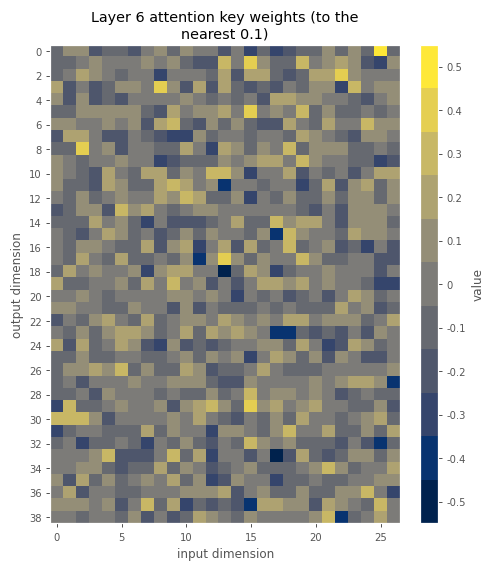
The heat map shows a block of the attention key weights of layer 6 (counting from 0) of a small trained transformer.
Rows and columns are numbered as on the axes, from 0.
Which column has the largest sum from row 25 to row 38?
11
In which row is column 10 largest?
12
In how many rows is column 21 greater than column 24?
19
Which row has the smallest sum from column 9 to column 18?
0
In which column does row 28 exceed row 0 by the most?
15
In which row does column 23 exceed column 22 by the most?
3
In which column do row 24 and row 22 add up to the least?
8
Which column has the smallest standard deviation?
6
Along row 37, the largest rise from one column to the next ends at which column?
16
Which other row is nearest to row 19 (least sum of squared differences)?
9
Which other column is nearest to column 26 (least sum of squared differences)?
14
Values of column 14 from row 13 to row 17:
0 0.2 0 -0.2 0.1
